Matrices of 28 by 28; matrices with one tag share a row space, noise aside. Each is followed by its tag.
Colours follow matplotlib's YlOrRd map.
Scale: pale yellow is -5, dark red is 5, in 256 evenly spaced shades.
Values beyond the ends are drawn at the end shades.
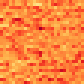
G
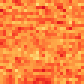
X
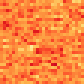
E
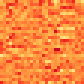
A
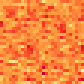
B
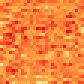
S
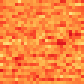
X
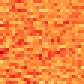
G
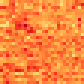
G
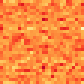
B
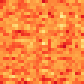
B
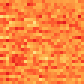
G
